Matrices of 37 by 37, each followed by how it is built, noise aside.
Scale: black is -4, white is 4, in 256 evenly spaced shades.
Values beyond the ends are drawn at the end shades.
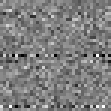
uneven rows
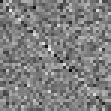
diagonal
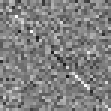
diagonal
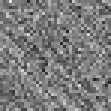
Toeplitz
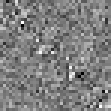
block diagonal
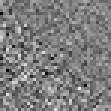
lower triangular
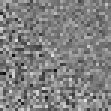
lower triangular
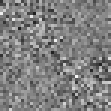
block diagonal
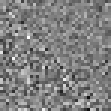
lower triangular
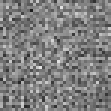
blocks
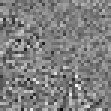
lower triangular
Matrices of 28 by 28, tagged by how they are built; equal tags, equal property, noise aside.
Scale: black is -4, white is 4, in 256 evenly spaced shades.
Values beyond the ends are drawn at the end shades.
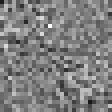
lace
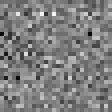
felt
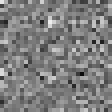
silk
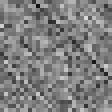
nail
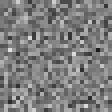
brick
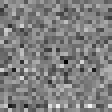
felt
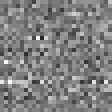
felt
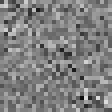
lace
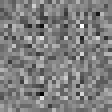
silk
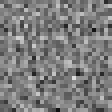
brick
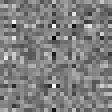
silk
